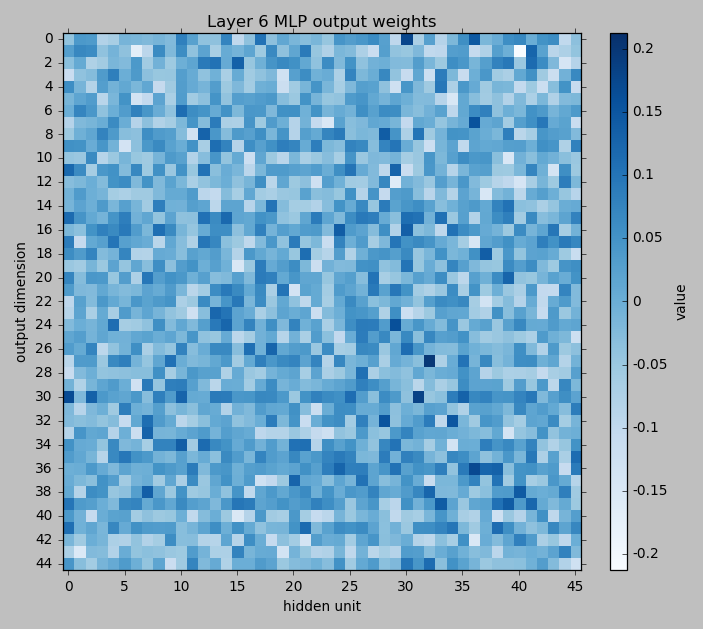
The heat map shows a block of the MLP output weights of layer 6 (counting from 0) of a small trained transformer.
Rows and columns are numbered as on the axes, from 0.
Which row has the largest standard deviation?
1
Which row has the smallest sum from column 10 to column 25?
40
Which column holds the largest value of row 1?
41
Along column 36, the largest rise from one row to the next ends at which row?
18
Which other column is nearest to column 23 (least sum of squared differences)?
6
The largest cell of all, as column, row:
32, 27
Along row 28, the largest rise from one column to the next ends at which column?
26
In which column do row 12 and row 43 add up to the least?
29
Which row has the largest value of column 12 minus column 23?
17
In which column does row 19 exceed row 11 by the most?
30
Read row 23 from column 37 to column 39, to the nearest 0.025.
-0.075 0.05 -0.025
